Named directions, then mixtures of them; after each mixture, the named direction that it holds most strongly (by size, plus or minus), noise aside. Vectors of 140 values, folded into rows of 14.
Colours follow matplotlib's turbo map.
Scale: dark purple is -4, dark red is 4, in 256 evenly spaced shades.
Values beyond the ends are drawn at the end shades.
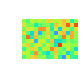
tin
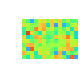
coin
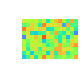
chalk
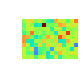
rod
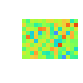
tin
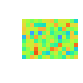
tin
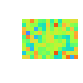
coin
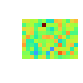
rod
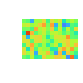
coin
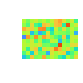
chalk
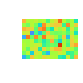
chalk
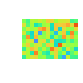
tin
